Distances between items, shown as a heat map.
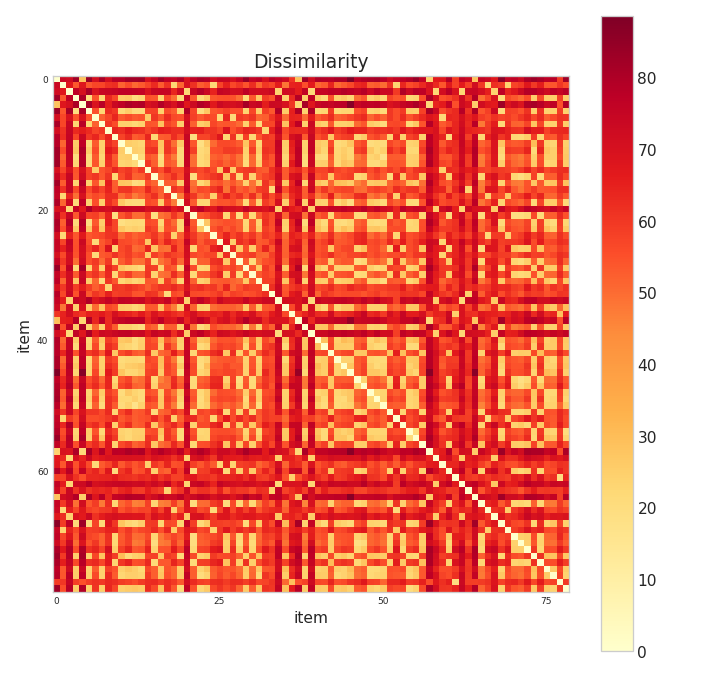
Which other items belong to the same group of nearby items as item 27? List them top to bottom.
6, 14, 25, 59
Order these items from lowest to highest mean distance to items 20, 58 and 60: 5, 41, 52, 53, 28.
28, 53, 52, 41, 5
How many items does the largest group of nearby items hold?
30
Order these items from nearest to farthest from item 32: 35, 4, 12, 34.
35, 12, 4, 34
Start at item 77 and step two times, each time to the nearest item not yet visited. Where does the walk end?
36
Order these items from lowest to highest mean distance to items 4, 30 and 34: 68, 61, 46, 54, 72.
46, 72, 61, 54, 68
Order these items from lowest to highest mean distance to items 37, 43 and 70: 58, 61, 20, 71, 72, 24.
71, 72, 24, 61, 58, 20
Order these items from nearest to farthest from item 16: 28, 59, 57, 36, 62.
28, 59, 36, 62, 57
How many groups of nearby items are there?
9
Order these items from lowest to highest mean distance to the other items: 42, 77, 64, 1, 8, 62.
42, 1, 77, 8, 62, 64
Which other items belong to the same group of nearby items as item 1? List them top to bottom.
18, 24, 52, 66, 69
